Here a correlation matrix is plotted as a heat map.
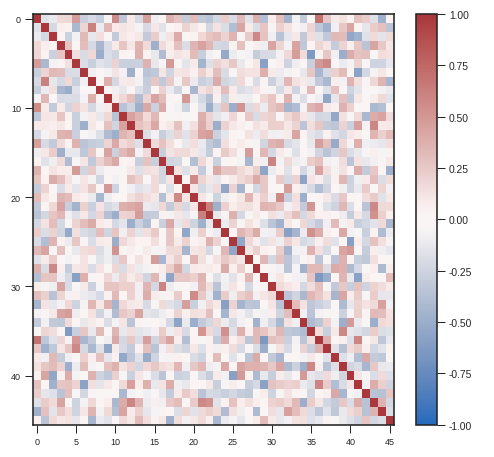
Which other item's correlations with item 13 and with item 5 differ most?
21
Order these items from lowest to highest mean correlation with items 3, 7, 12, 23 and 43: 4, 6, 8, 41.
8, 6, 4, 41
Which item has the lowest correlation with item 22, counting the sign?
10
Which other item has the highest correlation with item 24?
35
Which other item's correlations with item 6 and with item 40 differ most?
2
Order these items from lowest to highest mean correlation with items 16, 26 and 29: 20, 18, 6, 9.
20, 18, 9, 6
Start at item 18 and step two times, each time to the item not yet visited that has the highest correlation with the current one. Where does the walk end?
31
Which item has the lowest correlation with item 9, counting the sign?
37
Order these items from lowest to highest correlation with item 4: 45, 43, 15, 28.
28, 15, 43, 45
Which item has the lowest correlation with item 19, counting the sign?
24
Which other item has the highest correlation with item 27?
15
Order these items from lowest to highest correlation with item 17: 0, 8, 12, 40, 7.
8, 40, 12, 7, 0
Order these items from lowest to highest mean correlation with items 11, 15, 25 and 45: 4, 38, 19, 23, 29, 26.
38, 26, 23, 4, 19, 29
